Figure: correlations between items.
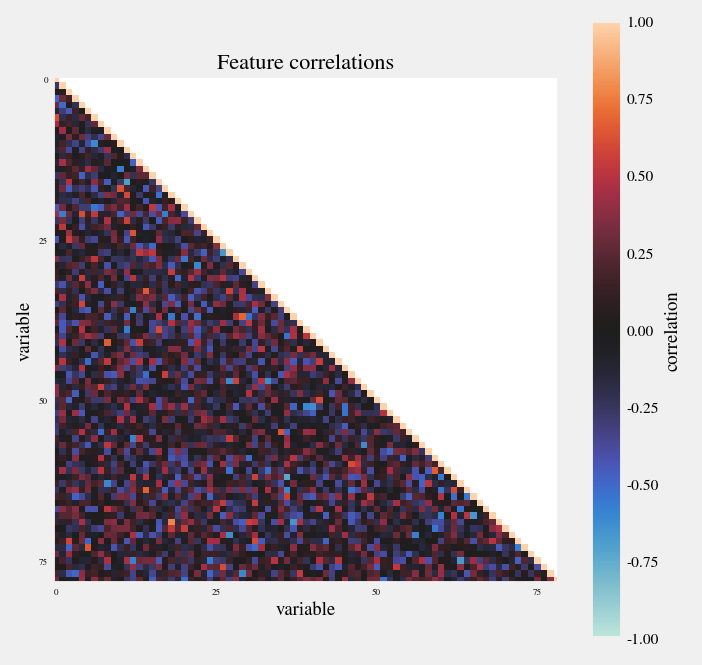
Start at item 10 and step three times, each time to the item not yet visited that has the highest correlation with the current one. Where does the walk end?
60
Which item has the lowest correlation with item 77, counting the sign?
29
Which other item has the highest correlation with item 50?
41
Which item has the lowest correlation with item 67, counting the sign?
63
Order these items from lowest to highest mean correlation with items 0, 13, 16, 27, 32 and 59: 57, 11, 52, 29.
11, 52, 57, 29
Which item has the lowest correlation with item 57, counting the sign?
48
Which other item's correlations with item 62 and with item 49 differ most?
65
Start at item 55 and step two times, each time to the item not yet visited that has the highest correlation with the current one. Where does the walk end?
4
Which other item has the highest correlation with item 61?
59
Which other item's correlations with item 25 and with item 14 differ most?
33
